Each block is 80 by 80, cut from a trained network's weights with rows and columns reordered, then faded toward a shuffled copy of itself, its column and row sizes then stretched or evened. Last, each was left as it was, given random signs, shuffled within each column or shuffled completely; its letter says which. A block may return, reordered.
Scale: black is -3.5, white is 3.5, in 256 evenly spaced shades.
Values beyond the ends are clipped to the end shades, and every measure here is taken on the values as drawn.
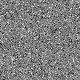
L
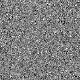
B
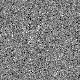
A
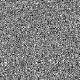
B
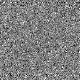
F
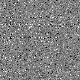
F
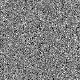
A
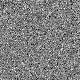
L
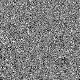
F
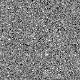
B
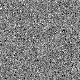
A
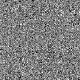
B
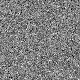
L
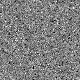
L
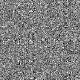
B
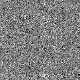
B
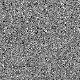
F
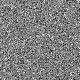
L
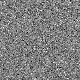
L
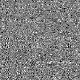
B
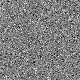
L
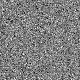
L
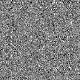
B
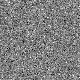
L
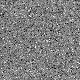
L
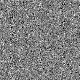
A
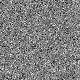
L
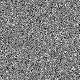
A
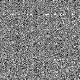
B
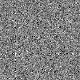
F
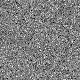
L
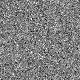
L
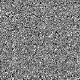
B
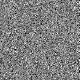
F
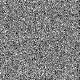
A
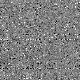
B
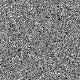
A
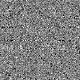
B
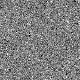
A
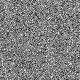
L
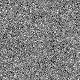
L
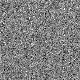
A
